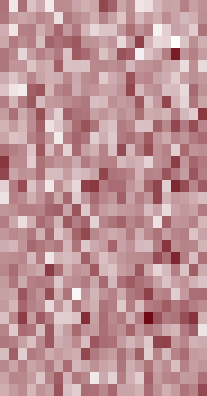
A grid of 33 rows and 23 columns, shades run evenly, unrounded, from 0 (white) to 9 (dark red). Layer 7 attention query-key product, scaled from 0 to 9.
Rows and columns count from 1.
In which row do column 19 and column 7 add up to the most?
21
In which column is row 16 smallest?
6
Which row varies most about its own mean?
16
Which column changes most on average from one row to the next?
20
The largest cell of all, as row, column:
27, 17
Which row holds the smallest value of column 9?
25
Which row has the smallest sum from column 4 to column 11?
1
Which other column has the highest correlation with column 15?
4
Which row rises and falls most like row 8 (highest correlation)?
7
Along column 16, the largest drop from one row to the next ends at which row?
5
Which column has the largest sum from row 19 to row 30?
10
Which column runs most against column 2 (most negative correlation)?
15
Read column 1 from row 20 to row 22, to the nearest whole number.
4 3 4
